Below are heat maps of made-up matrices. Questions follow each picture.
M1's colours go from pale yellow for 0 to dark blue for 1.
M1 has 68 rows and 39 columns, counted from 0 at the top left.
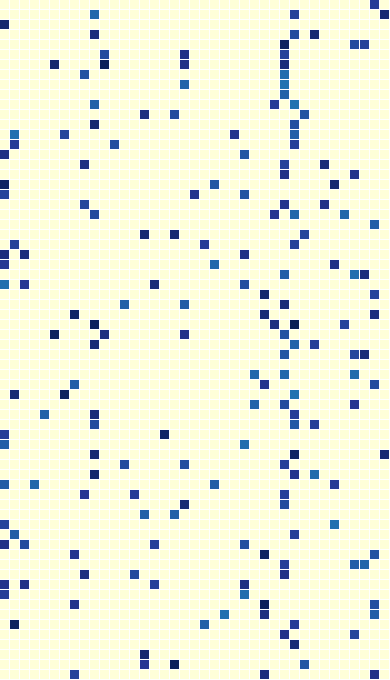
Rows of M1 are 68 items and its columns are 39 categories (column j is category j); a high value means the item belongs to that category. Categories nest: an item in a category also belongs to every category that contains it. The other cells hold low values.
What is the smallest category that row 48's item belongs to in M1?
3
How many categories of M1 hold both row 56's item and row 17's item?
2
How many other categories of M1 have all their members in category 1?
4
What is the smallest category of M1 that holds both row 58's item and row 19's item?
24
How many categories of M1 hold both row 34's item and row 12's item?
2
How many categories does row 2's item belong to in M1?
1
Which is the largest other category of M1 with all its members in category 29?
9
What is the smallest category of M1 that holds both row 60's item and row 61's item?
26
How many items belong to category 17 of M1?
4
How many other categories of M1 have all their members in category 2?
1
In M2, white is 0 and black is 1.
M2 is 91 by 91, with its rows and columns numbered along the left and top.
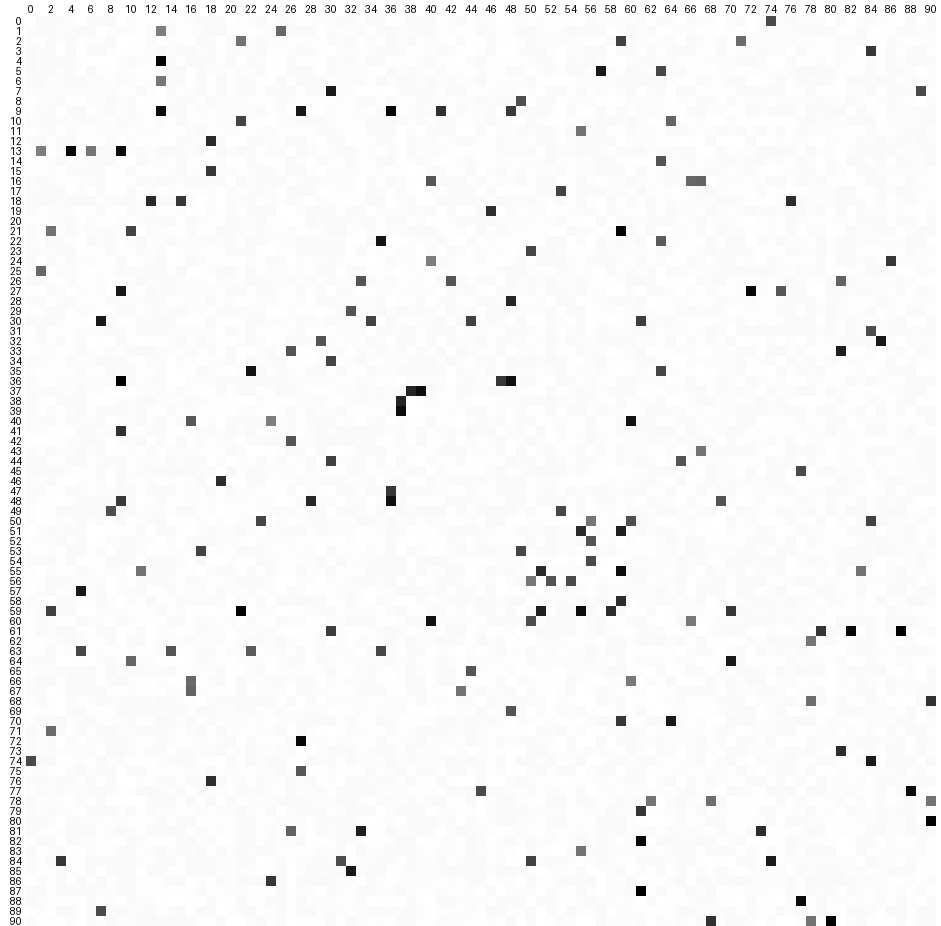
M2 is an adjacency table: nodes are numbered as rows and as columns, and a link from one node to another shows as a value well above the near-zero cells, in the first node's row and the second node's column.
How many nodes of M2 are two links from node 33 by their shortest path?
2
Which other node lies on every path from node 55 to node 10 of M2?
node 59
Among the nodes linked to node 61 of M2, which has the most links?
node 30
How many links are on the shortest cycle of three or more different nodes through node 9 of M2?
3
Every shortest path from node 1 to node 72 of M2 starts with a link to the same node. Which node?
node 13
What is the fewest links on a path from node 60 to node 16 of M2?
2
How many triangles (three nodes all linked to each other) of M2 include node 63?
1
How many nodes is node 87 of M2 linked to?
1
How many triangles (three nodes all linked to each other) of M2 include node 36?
1
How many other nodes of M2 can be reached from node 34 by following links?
9
